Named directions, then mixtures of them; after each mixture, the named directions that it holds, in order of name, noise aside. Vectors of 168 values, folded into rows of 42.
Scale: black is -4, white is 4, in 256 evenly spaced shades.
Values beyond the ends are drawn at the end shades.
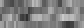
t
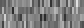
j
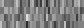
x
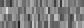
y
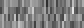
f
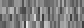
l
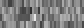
j, l, t.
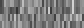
f, l, x.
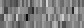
f, t, x.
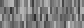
l, t, x.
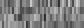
j, t, x.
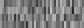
f, x.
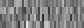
l.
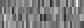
j.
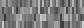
j, l.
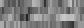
t.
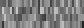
j, l.
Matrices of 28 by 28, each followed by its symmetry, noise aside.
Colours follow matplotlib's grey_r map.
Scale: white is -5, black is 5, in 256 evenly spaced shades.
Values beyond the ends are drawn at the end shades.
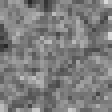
symmetric.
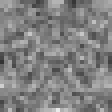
mirrored left to right.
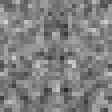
mirrored left to right.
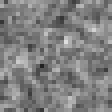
antisymmetric.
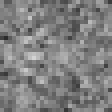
mirrored top to bottom.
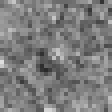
symmetric across the other diagonal.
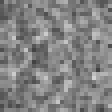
mirrored top to bottom.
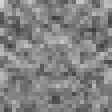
mirrored left to right.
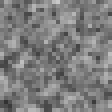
symmetric across the other diagonal.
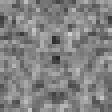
mirrored left to right.
